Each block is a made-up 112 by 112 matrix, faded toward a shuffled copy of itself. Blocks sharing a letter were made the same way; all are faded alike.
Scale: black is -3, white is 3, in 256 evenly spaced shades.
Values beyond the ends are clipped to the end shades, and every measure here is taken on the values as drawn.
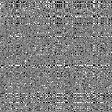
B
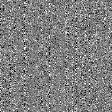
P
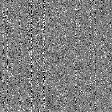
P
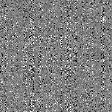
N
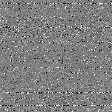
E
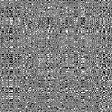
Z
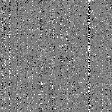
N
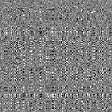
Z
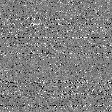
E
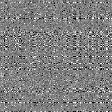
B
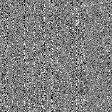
P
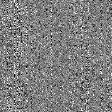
P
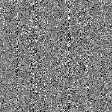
P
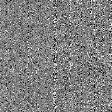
P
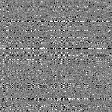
B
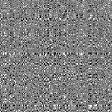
Z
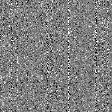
P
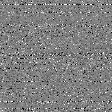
E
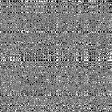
B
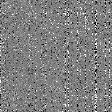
N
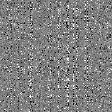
N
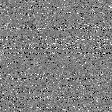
E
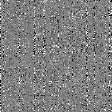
N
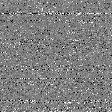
E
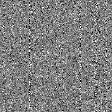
P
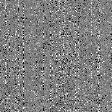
N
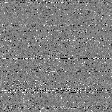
E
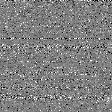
E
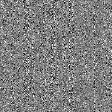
P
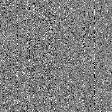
P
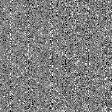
P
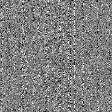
P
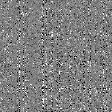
N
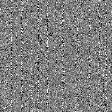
P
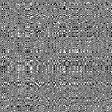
Z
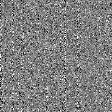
P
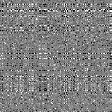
B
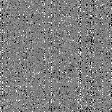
N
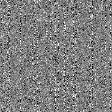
P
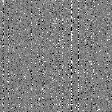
N
